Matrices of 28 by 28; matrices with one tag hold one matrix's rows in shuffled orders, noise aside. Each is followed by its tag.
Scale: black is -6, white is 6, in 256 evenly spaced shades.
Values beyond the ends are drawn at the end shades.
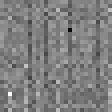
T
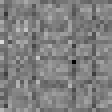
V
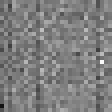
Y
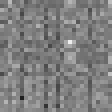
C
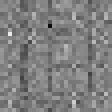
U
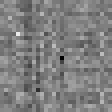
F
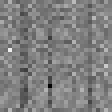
U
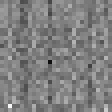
U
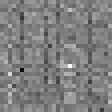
C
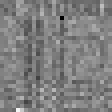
F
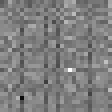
C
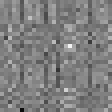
C
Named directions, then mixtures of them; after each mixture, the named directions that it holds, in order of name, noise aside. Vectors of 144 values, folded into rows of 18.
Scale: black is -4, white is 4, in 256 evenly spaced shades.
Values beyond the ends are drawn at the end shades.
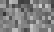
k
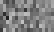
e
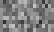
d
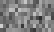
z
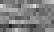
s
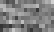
e, s.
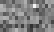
d, s.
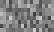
k, z.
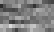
s.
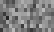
e, z.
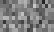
d.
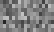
d.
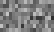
z.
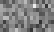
d, s.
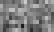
d, s, z.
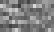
k, s.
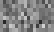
d.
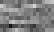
s.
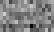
e, k, s.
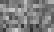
d, s, z.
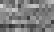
s.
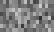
k, z.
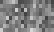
e, k, z.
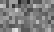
k, s.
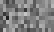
e.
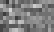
e, k, s.
